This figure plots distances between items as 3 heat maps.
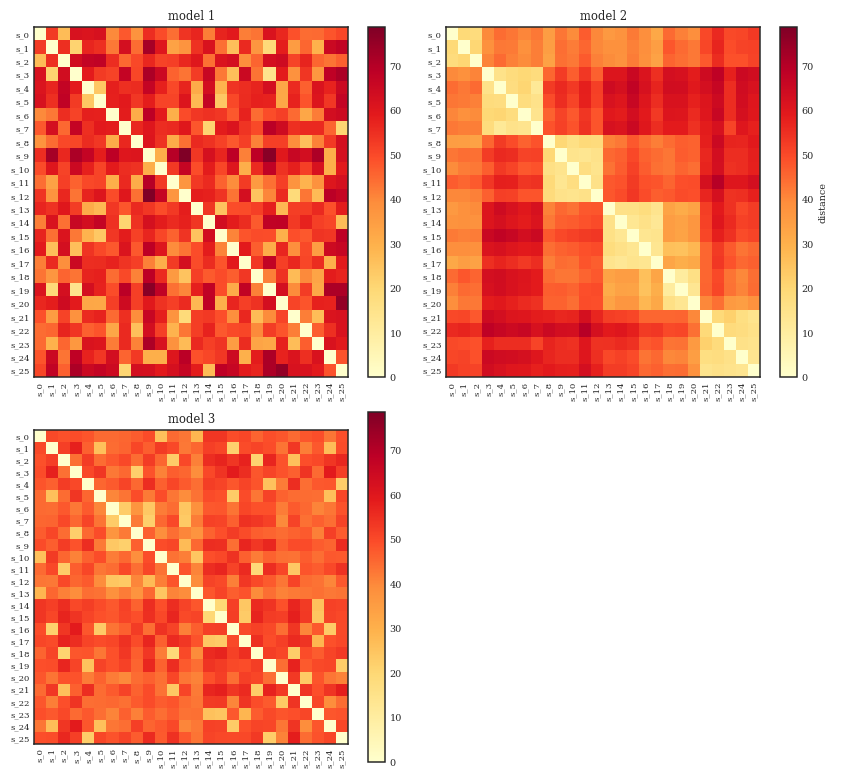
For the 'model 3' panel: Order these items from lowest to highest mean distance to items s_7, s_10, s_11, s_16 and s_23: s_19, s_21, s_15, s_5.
s_5, s_21, s_15, s_19
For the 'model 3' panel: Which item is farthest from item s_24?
s_3
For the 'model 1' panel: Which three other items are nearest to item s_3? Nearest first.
s_19, s_1, s_16
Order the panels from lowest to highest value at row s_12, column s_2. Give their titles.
model 2, model 3, model 1
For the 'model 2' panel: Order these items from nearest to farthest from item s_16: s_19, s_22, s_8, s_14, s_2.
s_14, s_19, s_2, s_8, s_22
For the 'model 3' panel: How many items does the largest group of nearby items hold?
4
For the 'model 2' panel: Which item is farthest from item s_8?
s_22
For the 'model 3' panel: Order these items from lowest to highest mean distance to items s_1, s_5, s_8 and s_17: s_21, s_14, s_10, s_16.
s_16, s_14, s_10, s_21
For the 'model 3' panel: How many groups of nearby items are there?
8
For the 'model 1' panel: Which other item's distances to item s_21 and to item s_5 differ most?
s_12
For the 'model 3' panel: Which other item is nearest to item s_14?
s_15
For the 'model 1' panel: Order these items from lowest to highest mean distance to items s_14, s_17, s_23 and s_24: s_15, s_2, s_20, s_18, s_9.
s_2, s_18, s_9, s_15, s_20
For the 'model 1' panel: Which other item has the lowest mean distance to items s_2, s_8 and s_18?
s_0
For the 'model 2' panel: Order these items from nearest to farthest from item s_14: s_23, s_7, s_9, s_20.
s_20, s_9, s_23, s_7
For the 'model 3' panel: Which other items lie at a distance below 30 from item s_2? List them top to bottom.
s_11, s_18, s_21
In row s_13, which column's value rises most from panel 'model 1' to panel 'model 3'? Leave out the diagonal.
s_15
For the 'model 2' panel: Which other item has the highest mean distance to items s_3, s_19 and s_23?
s_11
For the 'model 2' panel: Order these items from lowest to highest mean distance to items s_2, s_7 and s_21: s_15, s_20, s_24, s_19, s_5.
s_5, s_24, s_20, s_19, s_15
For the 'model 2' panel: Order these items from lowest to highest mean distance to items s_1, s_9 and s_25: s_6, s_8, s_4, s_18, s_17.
s_8, s_17, s_18, s_6, s_4
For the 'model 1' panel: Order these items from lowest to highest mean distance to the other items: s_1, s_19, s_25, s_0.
s_1, s_0, s_19, s_25
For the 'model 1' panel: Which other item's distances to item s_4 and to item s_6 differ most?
s_5
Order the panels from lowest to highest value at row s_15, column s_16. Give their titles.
model 2, model 1, model 3
